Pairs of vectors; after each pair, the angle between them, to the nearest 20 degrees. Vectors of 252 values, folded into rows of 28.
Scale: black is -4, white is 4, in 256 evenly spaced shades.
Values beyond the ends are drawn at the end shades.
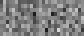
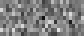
80 degrees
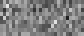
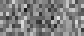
80 degrees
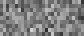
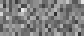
120 degrees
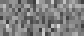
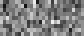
120 degrees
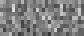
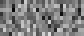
160 degrees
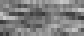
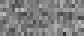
60 degrees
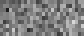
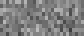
120 degrees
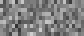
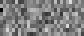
140 degrees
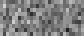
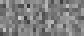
100 degrees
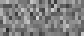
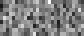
80 degrees
